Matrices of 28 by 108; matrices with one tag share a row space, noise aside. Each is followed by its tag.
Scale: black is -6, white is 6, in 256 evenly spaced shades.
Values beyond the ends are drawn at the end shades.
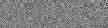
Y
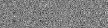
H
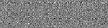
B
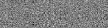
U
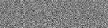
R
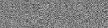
U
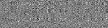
U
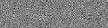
H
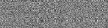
U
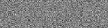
B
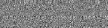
H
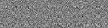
B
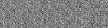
Y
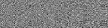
Y
